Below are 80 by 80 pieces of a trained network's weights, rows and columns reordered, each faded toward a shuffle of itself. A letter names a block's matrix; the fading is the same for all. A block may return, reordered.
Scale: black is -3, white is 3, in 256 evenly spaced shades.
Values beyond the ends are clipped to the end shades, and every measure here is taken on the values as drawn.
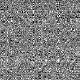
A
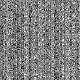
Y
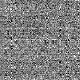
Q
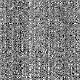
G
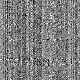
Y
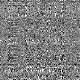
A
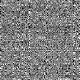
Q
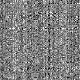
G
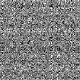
Q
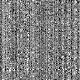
Y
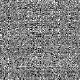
Q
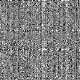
G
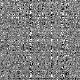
A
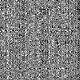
G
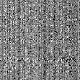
Y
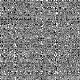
A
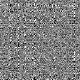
A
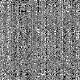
G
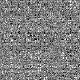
Q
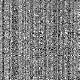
Y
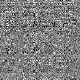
A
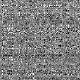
A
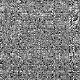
Q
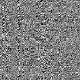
Q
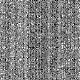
Y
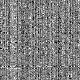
Y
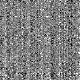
G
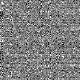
Q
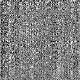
G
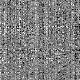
G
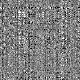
G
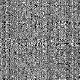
G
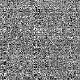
Q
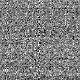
Q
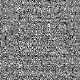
Q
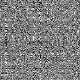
Q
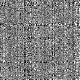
G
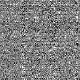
Q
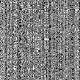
Y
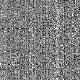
G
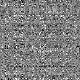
A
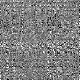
A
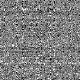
Q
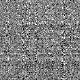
Q
